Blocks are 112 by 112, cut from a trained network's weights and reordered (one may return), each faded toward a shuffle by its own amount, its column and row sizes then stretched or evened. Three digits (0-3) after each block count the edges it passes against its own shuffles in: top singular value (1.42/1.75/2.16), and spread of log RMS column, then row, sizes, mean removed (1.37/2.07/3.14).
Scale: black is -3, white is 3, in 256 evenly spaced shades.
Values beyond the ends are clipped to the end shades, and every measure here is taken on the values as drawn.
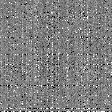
2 2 2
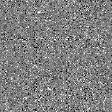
0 2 2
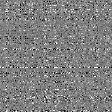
0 2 3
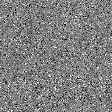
0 1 1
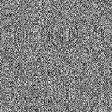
3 2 0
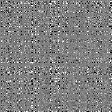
1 3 3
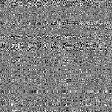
2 2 3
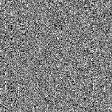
2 2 0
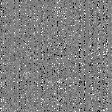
0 3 1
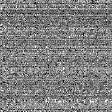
3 2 1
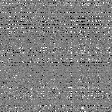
2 1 3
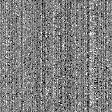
3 2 1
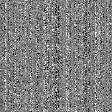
2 3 0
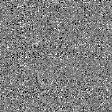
0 2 2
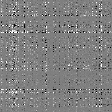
2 3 3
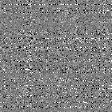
0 2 3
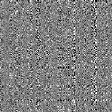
3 3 2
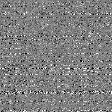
0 1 3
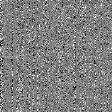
0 3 0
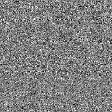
1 0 2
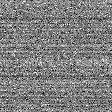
2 0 0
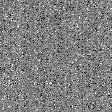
0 1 1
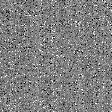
0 1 1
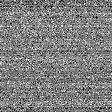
2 0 1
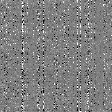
2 3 0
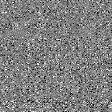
1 1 2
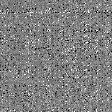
0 2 2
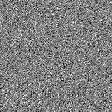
1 0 0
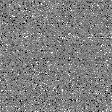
0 1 2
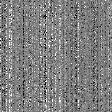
3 3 1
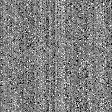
2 1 0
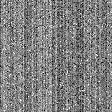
3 1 0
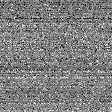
2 0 2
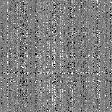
2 3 1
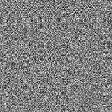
3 1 1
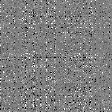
0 3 2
